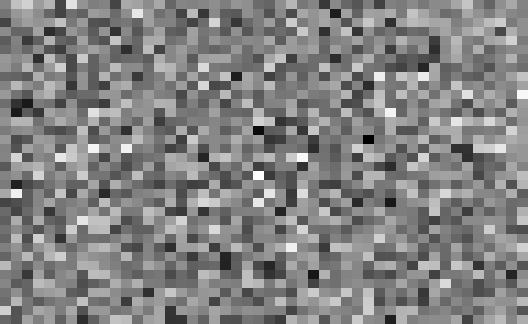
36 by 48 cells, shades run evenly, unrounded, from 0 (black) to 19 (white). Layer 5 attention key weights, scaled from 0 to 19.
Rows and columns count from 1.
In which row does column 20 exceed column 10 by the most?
3
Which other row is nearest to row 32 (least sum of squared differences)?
35
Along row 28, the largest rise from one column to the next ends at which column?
31
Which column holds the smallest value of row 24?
26
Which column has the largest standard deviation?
2
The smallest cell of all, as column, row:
34, 16
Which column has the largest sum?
48
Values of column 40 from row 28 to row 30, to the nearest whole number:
9 12 14
